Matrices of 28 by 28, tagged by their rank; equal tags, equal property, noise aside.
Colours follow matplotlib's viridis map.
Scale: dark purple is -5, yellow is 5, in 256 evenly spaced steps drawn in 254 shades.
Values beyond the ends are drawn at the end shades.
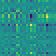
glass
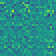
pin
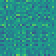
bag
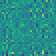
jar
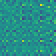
glass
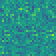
pin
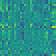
bag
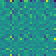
glass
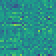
bag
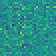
pin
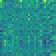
bag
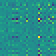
glass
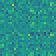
pin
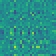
bag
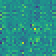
jar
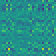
bag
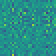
jar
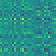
glass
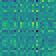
glass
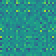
bag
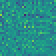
pin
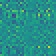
bag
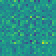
jar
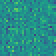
jar
